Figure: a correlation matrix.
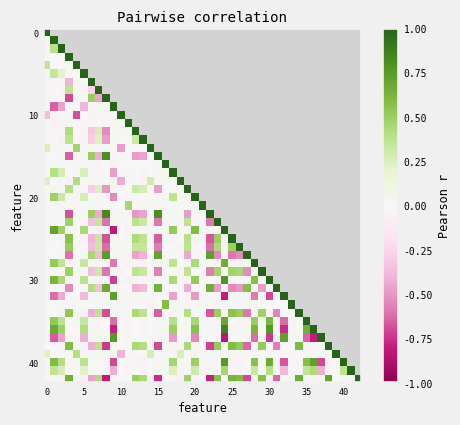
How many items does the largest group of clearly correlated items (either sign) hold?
18
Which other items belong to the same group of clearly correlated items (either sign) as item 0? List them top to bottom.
4, 10, 14, 18, 39
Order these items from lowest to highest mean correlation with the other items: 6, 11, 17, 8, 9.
9, 8, 6, 11, 17
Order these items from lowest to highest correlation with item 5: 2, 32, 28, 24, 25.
32, 25, 2, 28, 24
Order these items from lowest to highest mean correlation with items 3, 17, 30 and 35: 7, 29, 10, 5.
10, 7, 29, 5
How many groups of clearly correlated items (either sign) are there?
5
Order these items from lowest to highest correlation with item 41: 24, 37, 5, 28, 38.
37, 38, 5, 28, 24
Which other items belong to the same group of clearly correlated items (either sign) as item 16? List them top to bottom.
33
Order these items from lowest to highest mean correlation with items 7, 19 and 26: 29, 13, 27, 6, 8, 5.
8, 27, 6, 5, 13, 29
